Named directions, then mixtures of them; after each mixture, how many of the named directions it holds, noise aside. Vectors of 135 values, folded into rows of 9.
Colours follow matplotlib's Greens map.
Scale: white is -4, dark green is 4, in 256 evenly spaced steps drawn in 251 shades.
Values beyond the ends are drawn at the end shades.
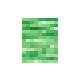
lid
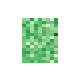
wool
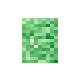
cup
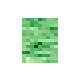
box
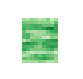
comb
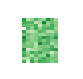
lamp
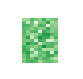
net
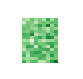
one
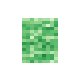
three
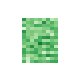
four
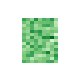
two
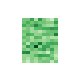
three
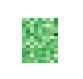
one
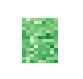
three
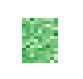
two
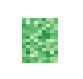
one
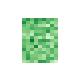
one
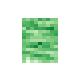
four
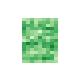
two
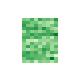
two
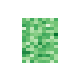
four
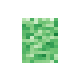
four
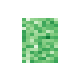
two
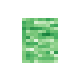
two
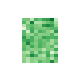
two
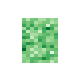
three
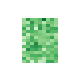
three
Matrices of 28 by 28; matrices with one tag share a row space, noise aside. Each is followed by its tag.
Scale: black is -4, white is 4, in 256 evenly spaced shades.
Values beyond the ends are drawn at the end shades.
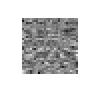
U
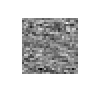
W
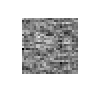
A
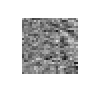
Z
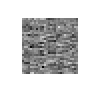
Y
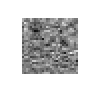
Z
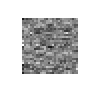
A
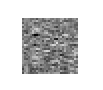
Z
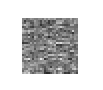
Y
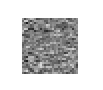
W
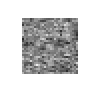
A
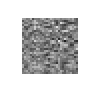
Z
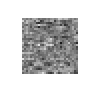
A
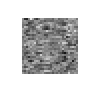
W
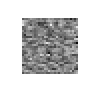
U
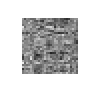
A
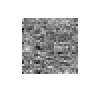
A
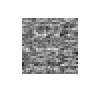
U
